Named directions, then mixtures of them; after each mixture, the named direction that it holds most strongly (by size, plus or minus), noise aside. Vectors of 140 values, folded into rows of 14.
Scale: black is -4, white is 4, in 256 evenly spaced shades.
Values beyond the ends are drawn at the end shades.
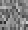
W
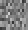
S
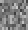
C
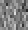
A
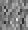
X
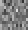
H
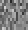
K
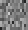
S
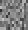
S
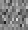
X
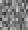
X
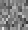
W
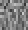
K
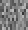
K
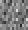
H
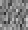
X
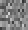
S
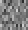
H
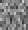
C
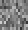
W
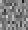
H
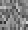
W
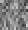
A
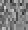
K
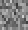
W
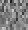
K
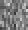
A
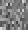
S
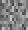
H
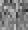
K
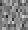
H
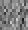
X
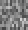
W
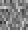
W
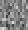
S
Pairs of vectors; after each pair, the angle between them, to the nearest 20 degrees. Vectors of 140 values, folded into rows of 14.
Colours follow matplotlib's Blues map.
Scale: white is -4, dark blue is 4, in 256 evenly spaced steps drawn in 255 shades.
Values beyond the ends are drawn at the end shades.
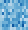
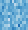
120 degrees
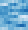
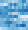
20 degrees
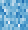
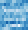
60 degrees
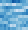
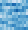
160 degrees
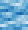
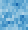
140 degrees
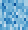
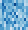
20 degrees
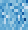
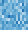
120 degrees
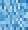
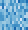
20 degrees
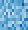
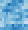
80 degrees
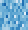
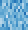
140 degrees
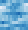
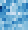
140 degrees
